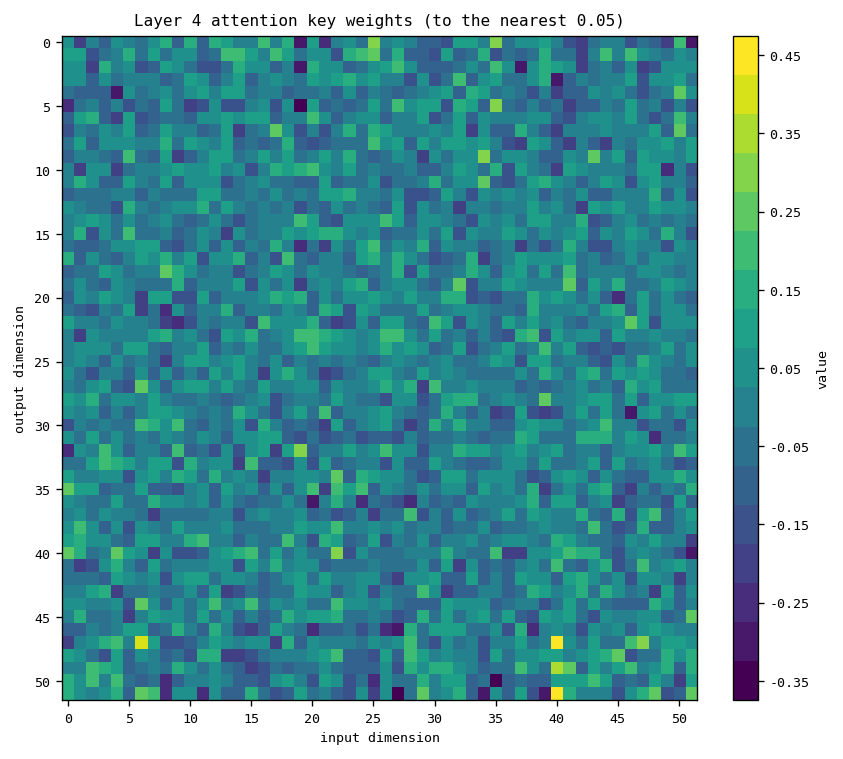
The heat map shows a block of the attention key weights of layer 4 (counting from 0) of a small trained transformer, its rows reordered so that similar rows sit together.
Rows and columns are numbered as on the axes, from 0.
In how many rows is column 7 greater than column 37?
23
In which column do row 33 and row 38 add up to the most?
43
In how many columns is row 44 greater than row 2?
22
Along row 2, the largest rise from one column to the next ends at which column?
20
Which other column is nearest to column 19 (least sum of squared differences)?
42
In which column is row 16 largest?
25
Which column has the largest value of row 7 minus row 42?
50
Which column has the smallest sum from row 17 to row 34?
29
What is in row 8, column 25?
0.2
